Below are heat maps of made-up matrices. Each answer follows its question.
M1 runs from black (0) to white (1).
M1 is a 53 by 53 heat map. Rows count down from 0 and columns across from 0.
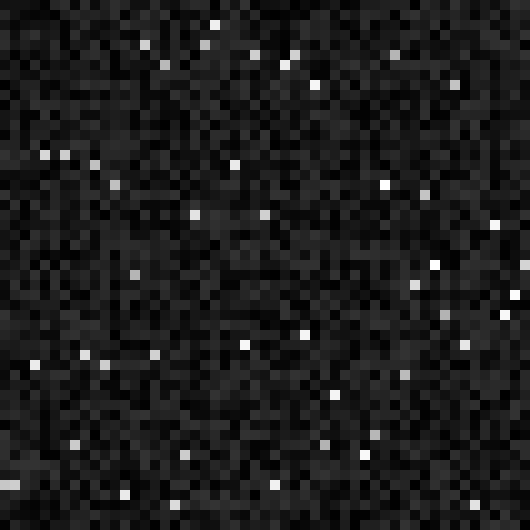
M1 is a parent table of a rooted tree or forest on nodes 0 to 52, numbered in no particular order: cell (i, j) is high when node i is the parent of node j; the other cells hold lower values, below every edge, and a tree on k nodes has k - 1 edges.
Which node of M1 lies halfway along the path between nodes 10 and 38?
45
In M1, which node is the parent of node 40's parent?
43
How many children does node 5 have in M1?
3
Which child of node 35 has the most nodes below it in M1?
8
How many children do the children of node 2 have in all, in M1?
2
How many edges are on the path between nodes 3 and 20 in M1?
7
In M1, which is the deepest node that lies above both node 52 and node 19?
21
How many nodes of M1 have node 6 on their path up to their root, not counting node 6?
5
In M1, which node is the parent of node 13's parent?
48
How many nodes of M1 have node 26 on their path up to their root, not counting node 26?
4
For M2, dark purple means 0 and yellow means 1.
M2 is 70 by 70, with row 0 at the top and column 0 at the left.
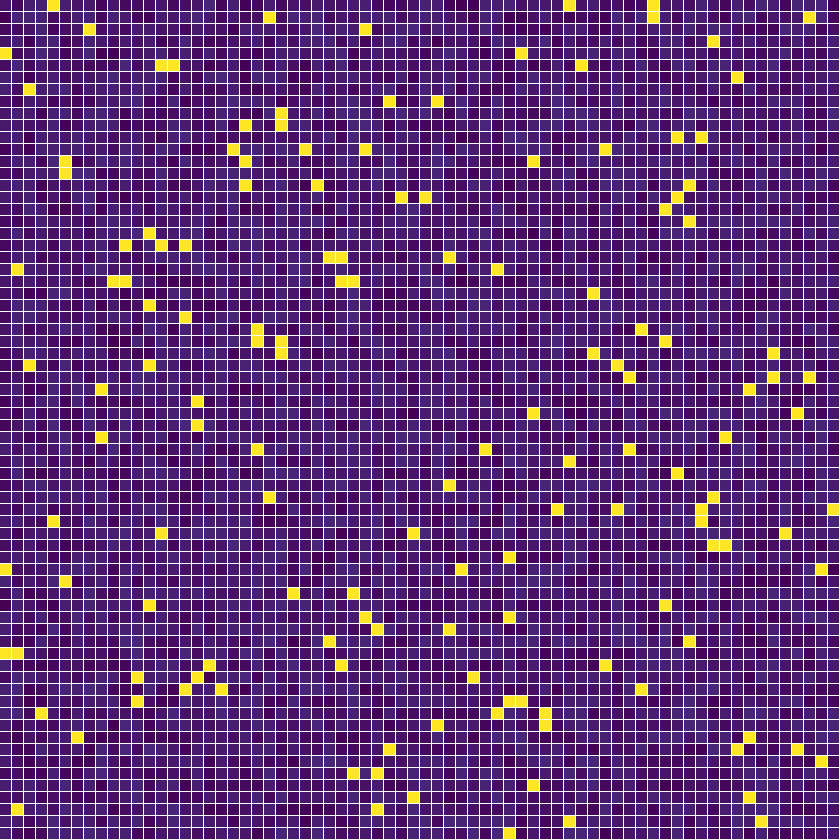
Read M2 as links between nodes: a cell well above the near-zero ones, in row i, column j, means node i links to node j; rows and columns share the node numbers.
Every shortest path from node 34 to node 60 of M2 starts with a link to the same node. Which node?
node 66
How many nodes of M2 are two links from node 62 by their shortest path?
3
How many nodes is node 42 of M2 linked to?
4
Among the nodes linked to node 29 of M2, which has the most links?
node 23
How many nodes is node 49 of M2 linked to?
2
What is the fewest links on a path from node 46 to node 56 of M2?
4
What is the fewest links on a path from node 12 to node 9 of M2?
5
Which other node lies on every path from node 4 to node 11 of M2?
node 58
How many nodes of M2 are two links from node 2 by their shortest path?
2
